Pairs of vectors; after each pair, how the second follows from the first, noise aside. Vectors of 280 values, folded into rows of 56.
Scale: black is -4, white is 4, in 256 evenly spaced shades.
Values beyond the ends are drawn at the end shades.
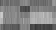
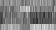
negated.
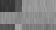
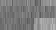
reversed, negated, shrunk.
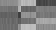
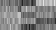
negated.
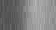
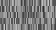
shuffled.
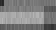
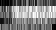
reversed, scaled up.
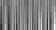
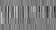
reversed, partly zeroed.
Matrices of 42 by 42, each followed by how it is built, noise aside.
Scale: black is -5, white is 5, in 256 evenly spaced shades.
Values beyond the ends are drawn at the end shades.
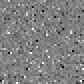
sparse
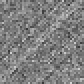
Hankel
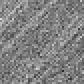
Hankel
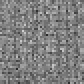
blocks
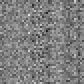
repeating rows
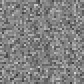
repeating rows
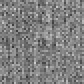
blocks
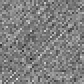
Hankel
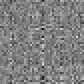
low rank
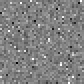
sparse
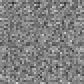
repeating columns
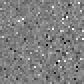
sparse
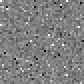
sparse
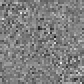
block diagonal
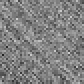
Toeplitz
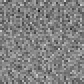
repeating columns
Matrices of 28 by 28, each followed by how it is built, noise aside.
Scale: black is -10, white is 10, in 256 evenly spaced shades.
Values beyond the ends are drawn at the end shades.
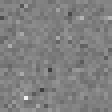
sparse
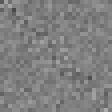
banded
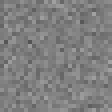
repeating rows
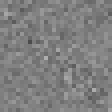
banded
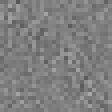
banded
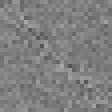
banded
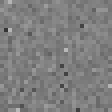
sparse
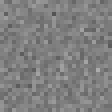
repeating columns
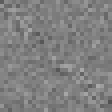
banded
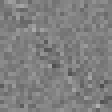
banded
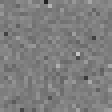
sparse
